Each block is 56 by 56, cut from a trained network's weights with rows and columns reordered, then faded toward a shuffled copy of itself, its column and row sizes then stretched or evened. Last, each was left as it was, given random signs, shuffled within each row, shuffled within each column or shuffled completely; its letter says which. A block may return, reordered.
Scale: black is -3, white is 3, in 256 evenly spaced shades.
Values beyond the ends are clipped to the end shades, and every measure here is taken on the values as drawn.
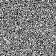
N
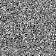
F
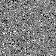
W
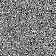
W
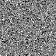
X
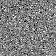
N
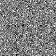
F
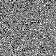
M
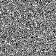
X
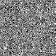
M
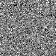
F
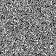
N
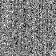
W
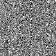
W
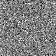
X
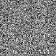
F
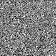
X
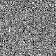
F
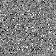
X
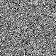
X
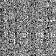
F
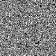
M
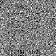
F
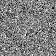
N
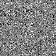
M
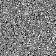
W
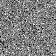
N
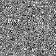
F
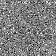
X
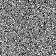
N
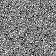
N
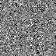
M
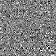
F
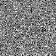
M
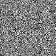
F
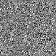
F
